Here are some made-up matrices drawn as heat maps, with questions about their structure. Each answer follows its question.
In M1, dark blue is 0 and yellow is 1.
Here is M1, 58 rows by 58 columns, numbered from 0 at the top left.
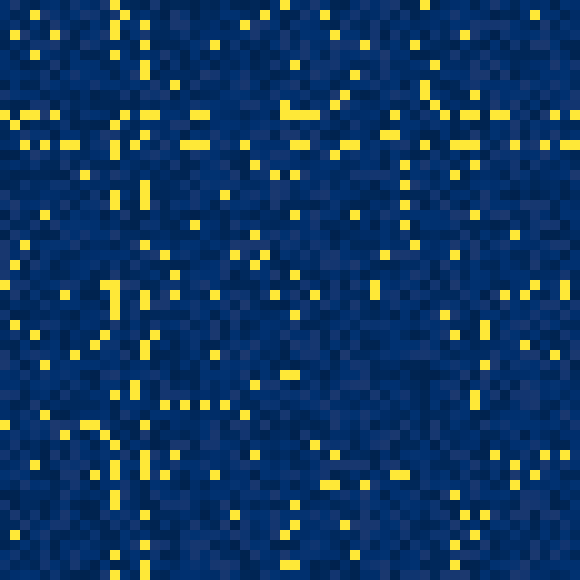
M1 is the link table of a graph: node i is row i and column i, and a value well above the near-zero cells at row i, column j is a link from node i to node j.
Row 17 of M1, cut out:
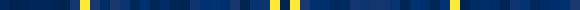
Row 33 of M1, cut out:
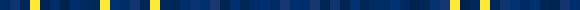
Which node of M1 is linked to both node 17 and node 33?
node 45
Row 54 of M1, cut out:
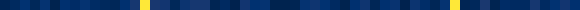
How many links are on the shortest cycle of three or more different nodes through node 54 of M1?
3
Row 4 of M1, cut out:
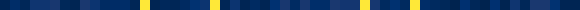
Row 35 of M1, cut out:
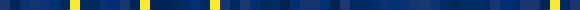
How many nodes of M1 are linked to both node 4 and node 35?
2
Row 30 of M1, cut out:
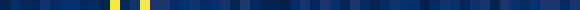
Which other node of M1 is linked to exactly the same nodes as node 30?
node 57
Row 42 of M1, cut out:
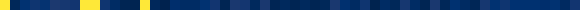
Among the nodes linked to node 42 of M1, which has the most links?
node 14
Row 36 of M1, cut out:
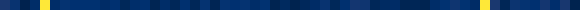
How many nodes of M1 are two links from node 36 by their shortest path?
6
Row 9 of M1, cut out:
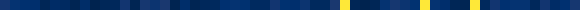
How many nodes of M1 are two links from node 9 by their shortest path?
10
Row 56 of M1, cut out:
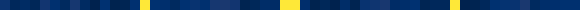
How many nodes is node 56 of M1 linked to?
4
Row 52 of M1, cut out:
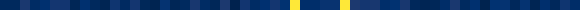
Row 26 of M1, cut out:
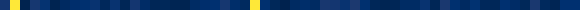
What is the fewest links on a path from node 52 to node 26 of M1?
5
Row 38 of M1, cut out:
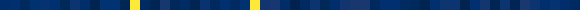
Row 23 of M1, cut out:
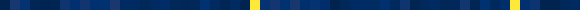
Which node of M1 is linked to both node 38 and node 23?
node 25
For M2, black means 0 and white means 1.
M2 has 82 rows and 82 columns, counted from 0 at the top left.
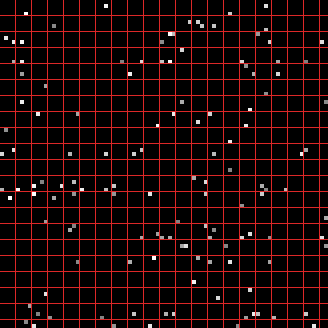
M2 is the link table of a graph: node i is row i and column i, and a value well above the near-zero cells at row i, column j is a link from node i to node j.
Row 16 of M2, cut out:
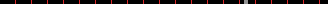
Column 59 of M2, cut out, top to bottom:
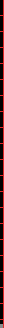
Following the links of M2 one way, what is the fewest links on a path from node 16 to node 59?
3
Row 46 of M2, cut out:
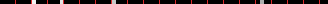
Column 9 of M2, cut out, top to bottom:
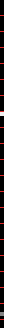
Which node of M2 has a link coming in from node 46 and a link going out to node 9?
node 28
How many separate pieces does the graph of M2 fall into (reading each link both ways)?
8
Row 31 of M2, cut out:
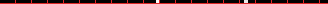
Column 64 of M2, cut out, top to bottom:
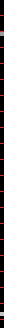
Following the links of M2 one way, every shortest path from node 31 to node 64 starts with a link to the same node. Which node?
node 61
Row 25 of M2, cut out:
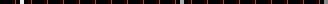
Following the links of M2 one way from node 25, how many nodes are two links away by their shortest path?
10
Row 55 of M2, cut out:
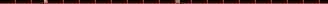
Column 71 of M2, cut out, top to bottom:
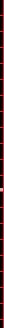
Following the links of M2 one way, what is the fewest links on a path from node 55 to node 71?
6
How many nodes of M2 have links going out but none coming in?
12
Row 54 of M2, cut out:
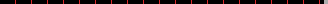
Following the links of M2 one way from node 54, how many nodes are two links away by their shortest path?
5
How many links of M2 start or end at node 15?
10
